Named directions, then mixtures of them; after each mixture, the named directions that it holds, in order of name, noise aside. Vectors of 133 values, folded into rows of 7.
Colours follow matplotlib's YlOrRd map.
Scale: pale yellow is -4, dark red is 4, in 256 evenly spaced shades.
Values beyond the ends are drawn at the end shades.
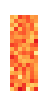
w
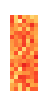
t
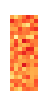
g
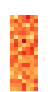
g, w.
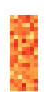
g, w.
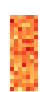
g, w.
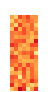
w.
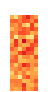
g, w.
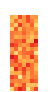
w.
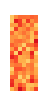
t, w.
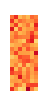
w.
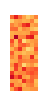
g.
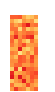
g, t.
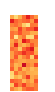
g.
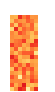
w.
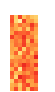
t.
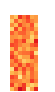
w.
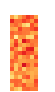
g.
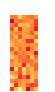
g, w.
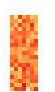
t, w.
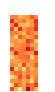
g, w.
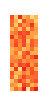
t, w.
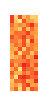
t.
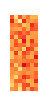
g, t.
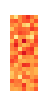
g, w.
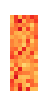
t.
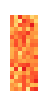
t, w.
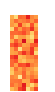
g, w.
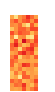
g, w.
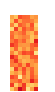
w.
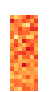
g.
